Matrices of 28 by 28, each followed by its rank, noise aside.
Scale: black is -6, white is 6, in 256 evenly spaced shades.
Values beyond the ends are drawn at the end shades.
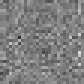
five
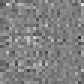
four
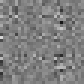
three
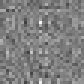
four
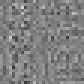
four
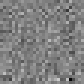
four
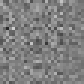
four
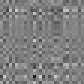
two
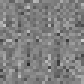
three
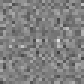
five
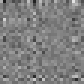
two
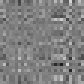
two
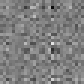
two
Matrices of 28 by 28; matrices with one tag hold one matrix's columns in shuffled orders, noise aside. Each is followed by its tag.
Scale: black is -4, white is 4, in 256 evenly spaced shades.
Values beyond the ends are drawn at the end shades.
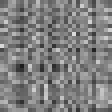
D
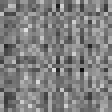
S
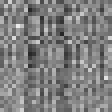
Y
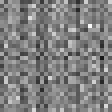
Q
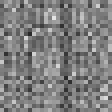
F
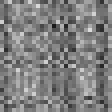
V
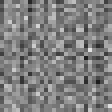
Q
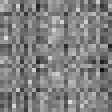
S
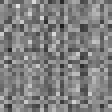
V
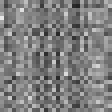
F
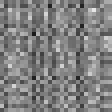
F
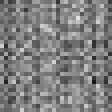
Q
